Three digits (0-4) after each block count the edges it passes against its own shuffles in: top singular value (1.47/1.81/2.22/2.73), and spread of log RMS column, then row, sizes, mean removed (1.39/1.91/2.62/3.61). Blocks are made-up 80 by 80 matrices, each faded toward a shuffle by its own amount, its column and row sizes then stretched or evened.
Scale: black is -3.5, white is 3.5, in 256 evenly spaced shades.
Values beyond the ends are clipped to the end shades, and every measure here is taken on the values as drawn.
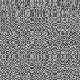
4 0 1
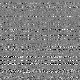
3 1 4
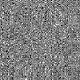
3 2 0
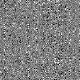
1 3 0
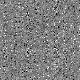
1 2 0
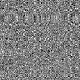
3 2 1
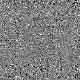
0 2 3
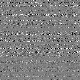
0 0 4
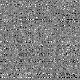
2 1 3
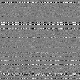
4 0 4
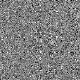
1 2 1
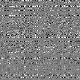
3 1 4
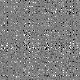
0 3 3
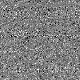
2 0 2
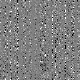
0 4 0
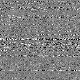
0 0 4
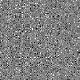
3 2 1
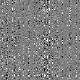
2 4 2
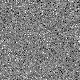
0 0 0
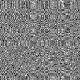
4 1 0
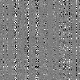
2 4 2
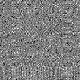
3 0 0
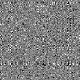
3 2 2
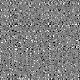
3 1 2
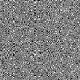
3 1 1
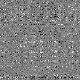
2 1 3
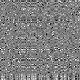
4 0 2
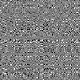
3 1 3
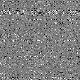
2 1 3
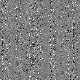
0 3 0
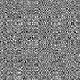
4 1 2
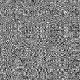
3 0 2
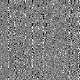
3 3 0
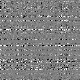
2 2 4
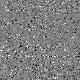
0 0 2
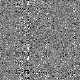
2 3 1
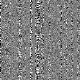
1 4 0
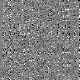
2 3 1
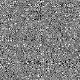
1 2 2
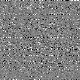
0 1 3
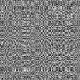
4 3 2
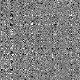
2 3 2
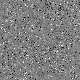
0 0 0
